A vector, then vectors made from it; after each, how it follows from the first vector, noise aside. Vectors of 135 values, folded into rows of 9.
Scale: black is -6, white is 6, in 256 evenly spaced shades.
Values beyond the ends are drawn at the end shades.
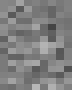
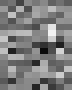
negated, scaled up.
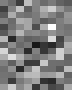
negated, scaled up.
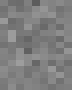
reversed, negated, shrunk.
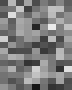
negated, scaled up.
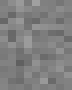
reversed, shrunk.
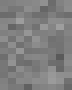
wrapped around, shrunk.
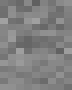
reversed, negated, shrunk.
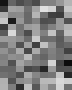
wrapped around, scaled up.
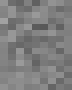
reversed, negated, shrunk.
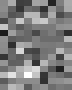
wrapped around, scaled up.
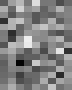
reversed, scaled up.
